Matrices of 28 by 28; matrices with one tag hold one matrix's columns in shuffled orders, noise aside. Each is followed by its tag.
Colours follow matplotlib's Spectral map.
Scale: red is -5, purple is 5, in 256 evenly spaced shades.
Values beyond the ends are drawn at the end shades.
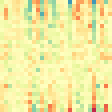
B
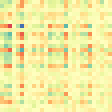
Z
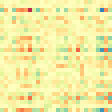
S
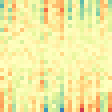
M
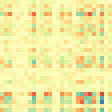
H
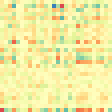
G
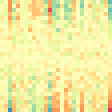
M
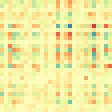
Z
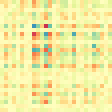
Z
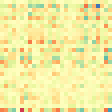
G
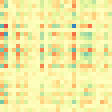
Z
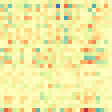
G
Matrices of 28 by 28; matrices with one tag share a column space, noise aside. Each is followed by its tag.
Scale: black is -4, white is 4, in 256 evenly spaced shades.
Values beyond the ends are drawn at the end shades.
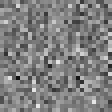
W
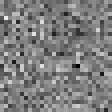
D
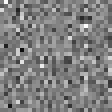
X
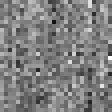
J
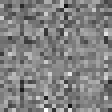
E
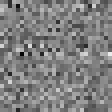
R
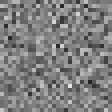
X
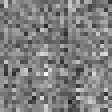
J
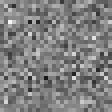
W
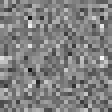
X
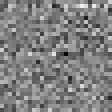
R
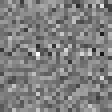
R
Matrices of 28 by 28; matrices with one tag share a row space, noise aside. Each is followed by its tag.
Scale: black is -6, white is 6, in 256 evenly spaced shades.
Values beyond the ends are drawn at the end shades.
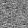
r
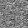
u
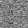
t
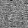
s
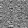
t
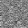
t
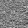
u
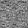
r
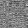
u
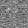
r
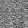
s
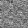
t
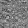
r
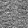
r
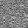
u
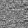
u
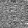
s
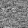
r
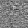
s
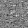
s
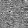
s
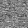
r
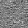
s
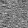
r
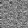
t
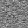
r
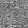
s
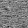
r
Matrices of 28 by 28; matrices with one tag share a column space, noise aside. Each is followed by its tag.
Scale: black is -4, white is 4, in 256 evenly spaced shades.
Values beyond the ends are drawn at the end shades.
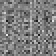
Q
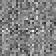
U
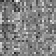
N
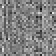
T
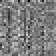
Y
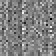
U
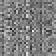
U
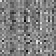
Q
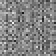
Q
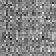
T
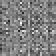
U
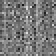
T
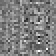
Q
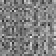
Y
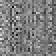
T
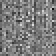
T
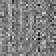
T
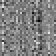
Q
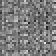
Q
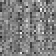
N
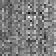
T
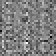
Q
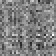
Y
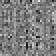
Y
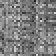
T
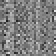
Q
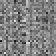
Q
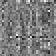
Y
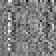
N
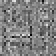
Y
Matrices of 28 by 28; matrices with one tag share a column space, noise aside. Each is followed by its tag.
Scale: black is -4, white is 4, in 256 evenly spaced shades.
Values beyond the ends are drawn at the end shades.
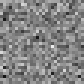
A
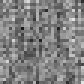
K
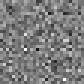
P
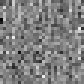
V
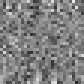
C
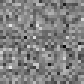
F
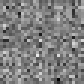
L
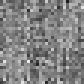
K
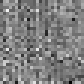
K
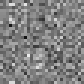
F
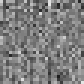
C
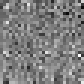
C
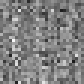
K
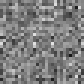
L
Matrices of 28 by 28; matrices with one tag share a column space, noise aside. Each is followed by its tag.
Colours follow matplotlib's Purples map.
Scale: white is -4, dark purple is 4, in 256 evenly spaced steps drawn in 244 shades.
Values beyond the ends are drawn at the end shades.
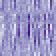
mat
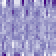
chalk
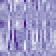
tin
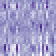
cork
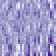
cork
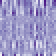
chalk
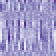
tin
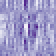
mat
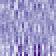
cork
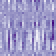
tin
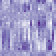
tin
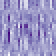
mat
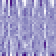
chalk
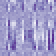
tin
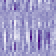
tin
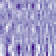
cork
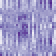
mat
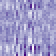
cork
